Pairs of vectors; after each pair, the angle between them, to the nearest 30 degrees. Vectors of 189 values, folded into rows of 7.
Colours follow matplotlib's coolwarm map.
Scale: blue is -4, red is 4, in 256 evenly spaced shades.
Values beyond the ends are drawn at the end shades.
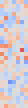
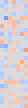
120 degrees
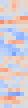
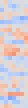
150 degrees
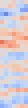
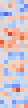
30 degrees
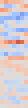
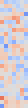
120 degrees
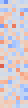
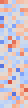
150 degrees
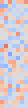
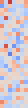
30 degrees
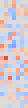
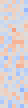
120 degrees
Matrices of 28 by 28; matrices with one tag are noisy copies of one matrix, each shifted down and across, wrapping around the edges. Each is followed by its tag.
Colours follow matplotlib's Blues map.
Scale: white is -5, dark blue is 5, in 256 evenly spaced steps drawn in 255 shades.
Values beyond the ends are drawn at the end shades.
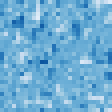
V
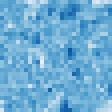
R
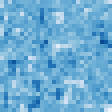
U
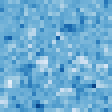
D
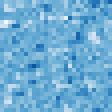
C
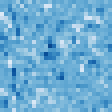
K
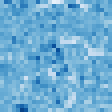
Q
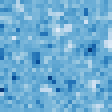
V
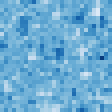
V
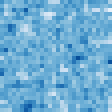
C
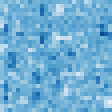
U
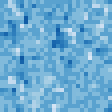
K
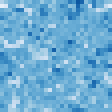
Q
